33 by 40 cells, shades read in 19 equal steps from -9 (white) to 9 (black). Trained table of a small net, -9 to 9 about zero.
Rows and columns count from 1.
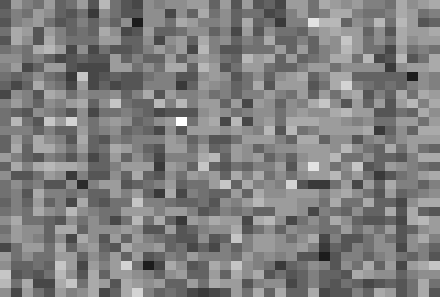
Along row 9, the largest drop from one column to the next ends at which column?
8
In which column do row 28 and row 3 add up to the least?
29
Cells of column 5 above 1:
9
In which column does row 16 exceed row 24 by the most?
7
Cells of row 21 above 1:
13
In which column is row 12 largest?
23
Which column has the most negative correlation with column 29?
21
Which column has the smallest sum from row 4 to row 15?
32
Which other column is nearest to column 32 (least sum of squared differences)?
19
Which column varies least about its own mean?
3
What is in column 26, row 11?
0
